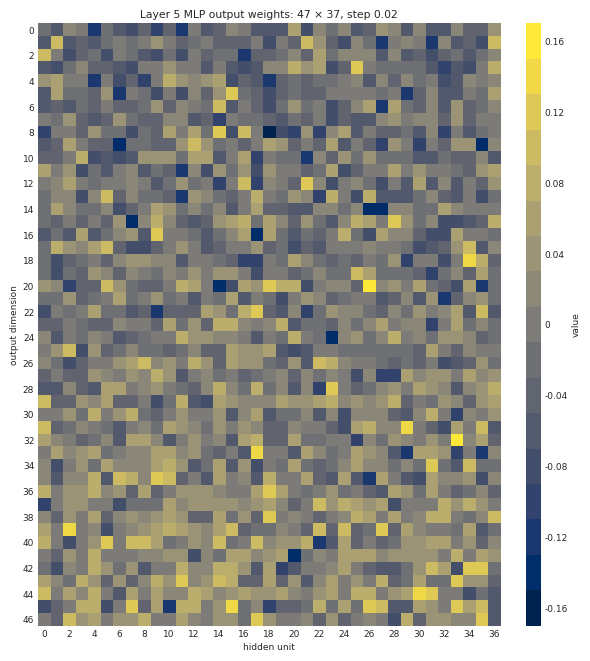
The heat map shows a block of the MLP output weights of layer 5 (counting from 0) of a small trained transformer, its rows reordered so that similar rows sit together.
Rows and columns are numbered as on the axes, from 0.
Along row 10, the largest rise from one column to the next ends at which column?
22
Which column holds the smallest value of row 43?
21
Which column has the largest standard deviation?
17
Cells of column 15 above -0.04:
35
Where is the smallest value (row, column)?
8, 18
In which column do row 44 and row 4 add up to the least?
6
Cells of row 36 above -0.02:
27
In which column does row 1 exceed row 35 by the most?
1
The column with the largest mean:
14
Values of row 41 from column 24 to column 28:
0.06 0.06 0.06 0.02 0.04
